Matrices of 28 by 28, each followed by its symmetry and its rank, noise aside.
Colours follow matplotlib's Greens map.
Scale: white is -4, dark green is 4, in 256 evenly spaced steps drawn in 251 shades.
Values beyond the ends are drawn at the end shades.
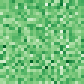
antisymmetric, rank eight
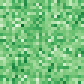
no symmetry, rank eight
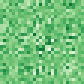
symmetric, rank four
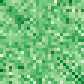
symmetric, rank eight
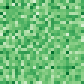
symmetric, rank six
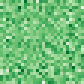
no symmetry, rank eight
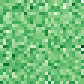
antisymmetric, rank six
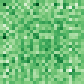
symmetric, rank four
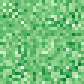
symmetric, rank eight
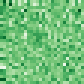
no symmetry, rank six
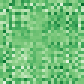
antisymmetric, rank four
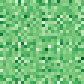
antisymmetric, rank four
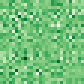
antisymmetric, rank four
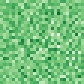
no symmetry, rank eight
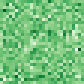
no symmetry, rank eight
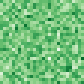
symmetric, rank eight
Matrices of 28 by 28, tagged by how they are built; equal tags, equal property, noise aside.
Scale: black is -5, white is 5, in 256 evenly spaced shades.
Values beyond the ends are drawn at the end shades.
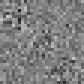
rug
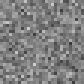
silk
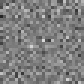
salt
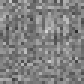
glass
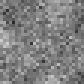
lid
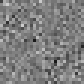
rug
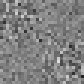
rug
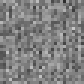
glass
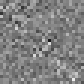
rug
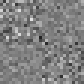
rug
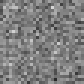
glass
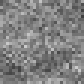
lid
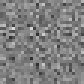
salt
